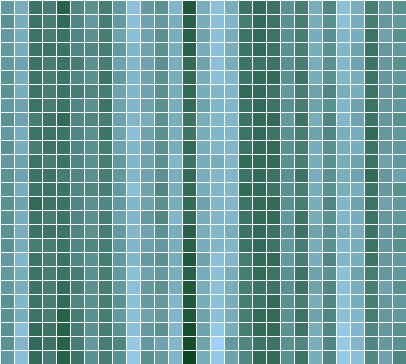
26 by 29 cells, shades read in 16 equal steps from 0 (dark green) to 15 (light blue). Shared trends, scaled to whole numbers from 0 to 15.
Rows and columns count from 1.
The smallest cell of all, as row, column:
26, 14
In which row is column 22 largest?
25
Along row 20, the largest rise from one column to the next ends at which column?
15
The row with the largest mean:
2
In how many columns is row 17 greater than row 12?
5
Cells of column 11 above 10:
1
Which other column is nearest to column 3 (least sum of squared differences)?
20
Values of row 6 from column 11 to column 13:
10 8 11
